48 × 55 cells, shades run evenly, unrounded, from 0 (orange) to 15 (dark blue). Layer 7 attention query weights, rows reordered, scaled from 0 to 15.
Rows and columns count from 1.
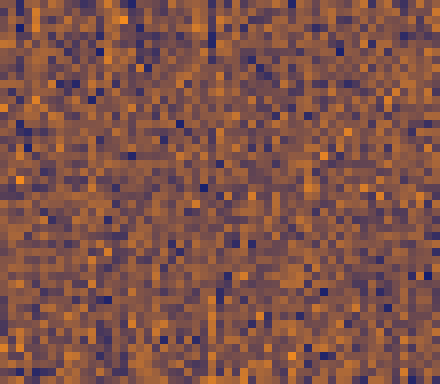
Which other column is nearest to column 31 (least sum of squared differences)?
19
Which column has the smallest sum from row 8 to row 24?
39
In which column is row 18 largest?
21
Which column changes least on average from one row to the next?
33
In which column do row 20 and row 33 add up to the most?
43
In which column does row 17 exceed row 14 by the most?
4
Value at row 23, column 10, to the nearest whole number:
10
